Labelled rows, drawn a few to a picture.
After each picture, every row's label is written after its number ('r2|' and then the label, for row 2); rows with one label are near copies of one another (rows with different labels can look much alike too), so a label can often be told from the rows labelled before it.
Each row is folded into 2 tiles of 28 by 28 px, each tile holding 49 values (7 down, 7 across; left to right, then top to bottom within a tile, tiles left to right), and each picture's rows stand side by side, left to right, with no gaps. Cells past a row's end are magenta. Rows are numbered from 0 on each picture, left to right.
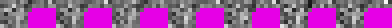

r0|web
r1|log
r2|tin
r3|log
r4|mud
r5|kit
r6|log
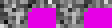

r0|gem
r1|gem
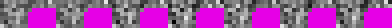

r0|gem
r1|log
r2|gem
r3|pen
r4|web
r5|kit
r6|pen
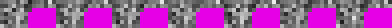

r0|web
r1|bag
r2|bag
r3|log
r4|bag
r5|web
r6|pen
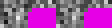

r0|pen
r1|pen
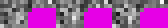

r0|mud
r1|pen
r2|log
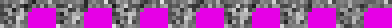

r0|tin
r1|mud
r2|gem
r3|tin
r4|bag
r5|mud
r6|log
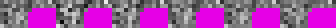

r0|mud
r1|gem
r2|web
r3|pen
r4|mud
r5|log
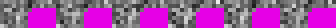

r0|kit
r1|gem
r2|tin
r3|log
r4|kit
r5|web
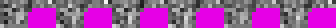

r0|mud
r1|log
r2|kit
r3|kit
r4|mud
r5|pen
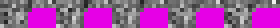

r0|mud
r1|kit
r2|kit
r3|log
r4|log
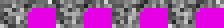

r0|log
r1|gem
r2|tin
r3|gem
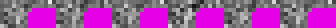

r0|log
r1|web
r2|log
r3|tin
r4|mud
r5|log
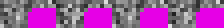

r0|pen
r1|bag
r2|pen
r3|mud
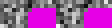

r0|kit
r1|gem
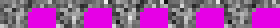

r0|kit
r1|log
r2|pen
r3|log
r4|gem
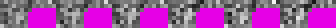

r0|mud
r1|gem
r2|bag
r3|tin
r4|mud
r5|tin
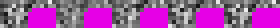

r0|bag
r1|pen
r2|tin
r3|gem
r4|bag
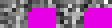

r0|web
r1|bag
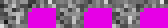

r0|gem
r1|log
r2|log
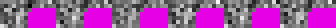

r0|kit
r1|pen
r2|tin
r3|bag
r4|pen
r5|mud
